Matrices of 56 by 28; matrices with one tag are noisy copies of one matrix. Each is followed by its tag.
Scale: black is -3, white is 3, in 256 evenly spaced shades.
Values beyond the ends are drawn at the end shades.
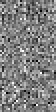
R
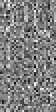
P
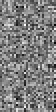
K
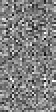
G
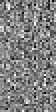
P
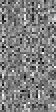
R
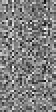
G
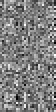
K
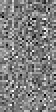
G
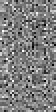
G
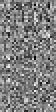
P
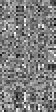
K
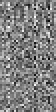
P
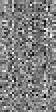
G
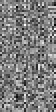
K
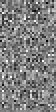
R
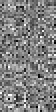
K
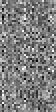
R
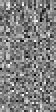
P
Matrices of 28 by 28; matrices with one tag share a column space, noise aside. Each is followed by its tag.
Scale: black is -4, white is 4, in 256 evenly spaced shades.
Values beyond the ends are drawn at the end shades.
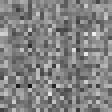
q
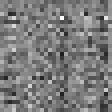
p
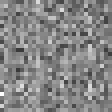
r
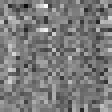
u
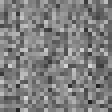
q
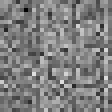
q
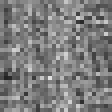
p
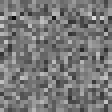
p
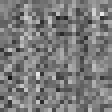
p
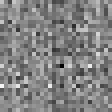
q
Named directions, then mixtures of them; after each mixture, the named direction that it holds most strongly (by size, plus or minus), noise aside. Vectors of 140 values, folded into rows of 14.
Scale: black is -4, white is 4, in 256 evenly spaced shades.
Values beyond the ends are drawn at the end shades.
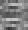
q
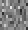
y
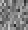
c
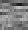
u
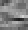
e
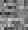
q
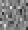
y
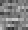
q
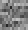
e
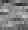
u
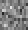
y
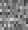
c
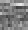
u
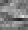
e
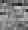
u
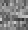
e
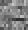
e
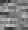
q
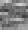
e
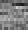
u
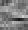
e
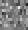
y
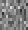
y
